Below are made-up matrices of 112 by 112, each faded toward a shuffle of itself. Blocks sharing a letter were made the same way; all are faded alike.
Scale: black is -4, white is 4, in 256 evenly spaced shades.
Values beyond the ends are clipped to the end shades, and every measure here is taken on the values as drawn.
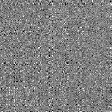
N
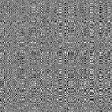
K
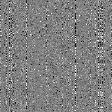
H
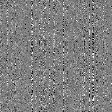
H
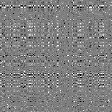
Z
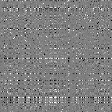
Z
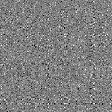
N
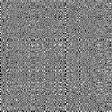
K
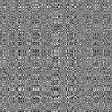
K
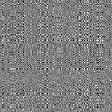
K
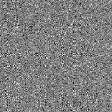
N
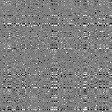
Z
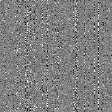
H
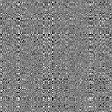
K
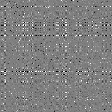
Z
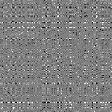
Z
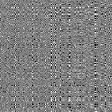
K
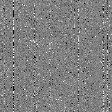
H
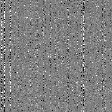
H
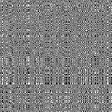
K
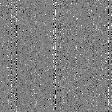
H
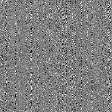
H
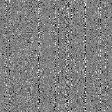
H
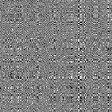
K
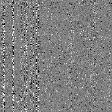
H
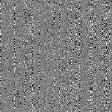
H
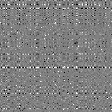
Z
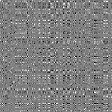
Z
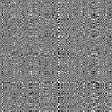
K
